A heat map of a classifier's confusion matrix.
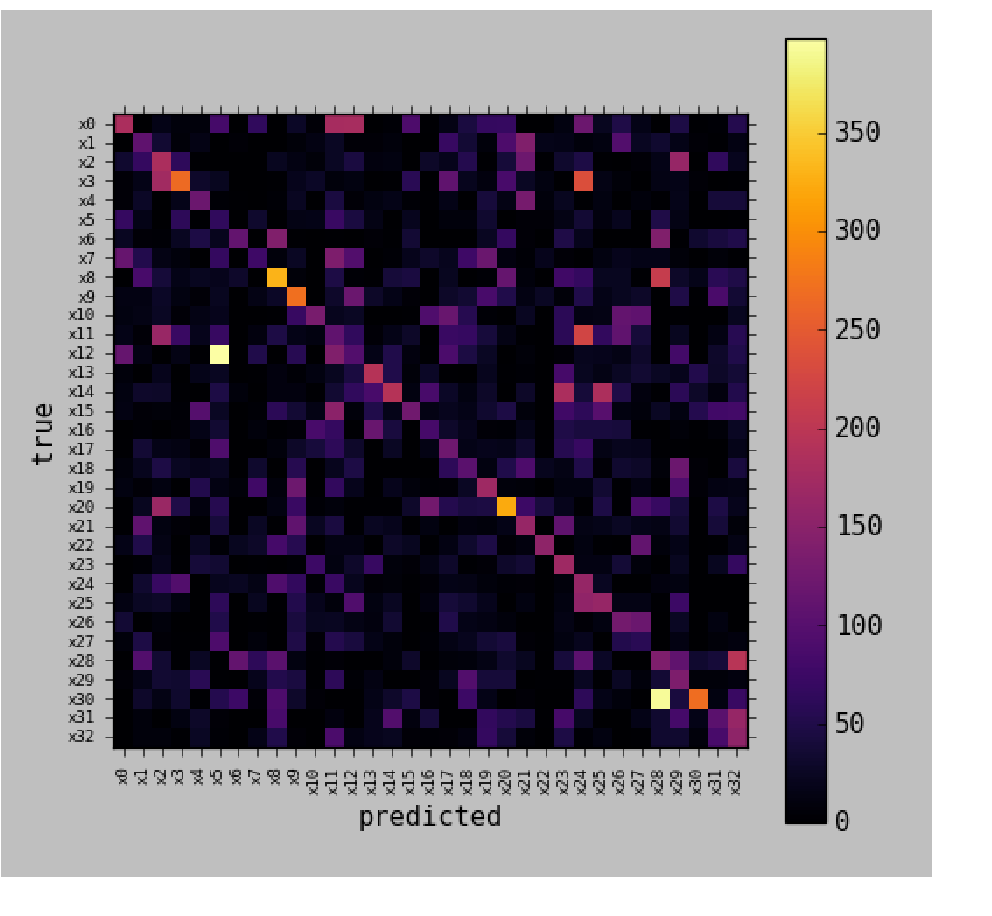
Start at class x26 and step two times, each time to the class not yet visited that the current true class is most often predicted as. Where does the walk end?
x5
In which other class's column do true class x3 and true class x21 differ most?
x24
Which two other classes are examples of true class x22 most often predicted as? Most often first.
x27, x8
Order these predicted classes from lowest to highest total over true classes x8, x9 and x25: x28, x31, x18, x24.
x18, x31, x28, x24
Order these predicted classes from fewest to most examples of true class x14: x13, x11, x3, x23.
x3, x11, x13, x23
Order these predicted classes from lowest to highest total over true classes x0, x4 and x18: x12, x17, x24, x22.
x22, x17, x24, x12
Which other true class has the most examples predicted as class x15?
x0
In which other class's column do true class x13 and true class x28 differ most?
x32
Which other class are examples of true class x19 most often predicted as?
x9
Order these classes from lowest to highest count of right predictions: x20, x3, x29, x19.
x29, x19, x3, x20
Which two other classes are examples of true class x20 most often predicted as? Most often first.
x2, x16
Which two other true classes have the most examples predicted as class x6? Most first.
x28, x30
